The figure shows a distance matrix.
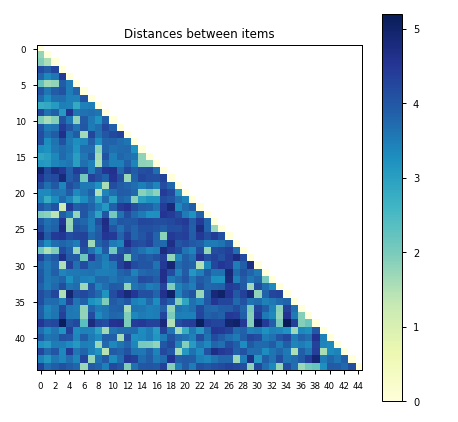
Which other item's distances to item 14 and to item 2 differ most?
23
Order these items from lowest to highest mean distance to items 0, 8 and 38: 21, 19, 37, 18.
37, 18, 21, 19
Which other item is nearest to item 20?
8
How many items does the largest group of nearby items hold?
9
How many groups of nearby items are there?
11
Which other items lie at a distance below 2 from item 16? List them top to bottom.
8, 14, 15, 20, 41
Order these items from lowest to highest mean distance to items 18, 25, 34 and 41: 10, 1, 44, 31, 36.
36, 44, 1, 31, 10
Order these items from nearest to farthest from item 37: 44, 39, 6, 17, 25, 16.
6, 44, 39, 16, 25, 17
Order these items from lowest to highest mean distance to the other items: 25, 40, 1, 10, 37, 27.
1, 37, 10, 40, 27, 25
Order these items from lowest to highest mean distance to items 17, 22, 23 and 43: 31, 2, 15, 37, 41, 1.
1, 2, 41, 15, 31, 37
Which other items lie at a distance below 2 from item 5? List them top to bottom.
1, 2, 10, 23, 28
